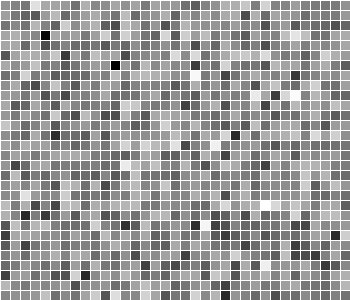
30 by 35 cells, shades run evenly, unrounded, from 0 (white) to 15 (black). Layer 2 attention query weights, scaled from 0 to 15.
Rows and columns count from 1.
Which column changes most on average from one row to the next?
27
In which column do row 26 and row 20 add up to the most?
32
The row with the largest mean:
25
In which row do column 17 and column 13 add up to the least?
4
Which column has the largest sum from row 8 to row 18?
8
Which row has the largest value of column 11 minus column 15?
30
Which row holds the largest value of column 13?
23
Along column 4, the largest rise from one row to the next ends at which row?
2
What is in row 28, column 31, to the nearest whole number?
6
